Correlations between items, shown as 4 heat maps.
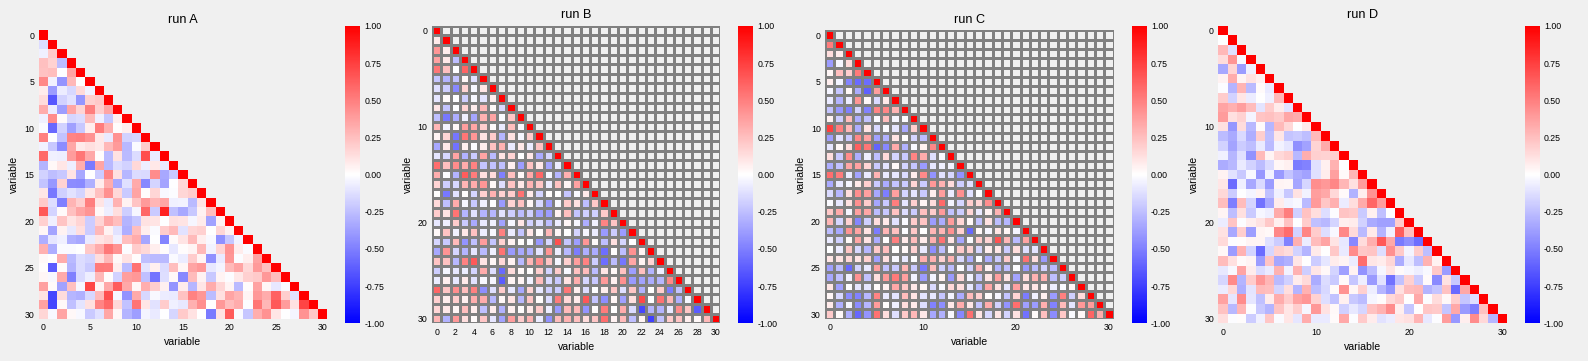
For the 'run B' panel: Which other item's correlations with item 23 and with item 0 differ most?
30
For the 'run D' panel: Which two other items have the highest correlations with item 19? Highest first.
21, 7
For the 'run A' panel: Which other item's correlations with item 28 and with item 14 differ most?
7
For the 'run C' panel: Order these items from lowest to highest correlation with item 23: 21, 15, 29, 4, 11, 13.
11, 4, 21, 13, 15, 29
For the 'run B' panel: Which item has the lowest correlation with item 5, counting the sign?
27
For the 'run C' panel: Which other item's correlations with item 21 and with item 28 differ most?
30
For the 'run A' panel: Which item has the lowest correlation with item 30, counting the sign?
18
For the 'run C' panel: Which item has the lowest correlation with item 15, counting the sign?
21
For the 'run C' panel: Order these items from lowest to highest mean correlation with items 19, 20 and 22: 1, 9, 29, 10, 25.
25, 29, 1, 9, 10
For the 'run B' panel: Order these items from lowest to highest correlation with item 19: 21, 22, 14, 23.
21, 23, 22, 14
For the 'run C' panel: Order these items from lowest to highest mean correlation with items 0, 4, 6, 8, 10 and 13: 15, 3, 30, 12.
3, 12, 30, 15
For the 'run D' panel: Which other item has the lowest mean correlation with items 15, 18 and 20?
4
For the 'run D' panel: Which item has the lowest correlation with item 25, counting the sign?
27
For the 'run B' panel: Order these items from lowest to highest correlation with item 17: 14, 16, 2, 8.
14, 2, 16, 8
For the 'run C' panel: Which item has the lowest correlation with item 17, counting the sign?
6
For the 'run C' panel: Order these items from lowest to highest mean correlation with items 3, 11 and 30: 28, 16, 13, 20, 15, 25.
20, 13, 15, 28, 25, 16
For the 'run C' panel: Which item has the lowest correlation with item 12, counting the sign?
5
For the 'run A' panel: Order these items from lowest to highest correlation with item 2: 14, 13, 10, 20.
10, 13, 14, 20
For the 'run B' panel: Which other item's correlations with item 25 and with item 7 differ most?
26
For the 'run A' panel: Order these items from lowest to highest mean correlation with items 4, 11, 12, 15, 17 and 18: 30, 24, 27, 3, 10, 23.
24, 30, 10, 23, 27, 3
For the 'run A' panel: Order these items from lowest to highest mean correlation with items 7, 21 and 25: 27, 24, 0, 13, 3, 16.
3, 13, 27, 0, 24, 16
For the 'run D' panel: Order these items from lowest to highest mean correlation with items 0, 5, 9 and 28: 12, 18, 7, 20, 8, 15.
12, 15, 18, 20, 7, 8
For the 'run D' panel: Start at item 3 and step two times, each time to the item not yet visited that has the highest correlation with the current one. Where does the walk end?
26
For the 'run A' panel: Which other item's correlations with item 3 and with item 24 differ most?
26
